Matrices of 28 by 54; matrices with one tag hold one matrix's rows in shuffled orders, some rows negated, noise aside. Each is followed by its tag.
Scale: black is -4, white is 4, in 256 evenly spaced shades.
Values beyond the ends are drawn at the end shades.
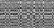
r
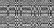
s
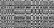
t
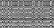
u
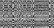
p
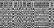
p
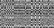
t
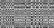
t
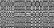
t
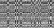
s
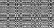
s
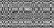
u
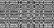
r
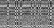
s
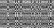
s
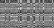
r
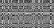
u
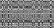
u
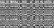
r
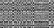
p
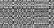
p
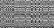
t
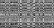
r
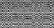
u
